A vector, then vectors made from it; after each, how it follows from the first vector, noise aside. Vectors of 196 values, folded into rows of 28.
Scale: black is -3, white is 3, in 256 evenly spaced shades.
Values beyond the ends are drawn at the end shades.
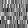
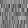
reversed, negated, shrunk.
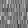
shrunk.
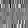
reversed, partly zeroed.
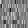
wrapped around, negated, partly zeroed.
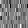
reversed, partly zeroed.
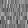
shrunk.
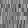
reversed, negated, shrunk.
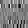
reversed, negated, partly zeroed.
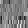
reversed, partly zeroed.
